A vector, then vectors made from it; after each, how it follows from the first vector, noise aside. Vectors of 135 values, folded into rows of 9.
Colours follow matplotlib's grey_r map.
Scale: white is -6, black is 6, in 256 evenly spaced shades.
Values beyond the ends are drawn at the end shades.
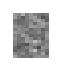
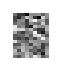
wrapped around, scaled up.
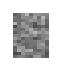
wrapped around.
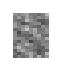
reversed.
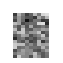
wrapped around, scaled up.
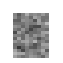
wrapped around.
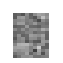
negated.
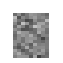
reversed, negated.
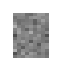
wrapped around, partly zeroed.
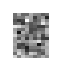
wrapped around, scaled up.
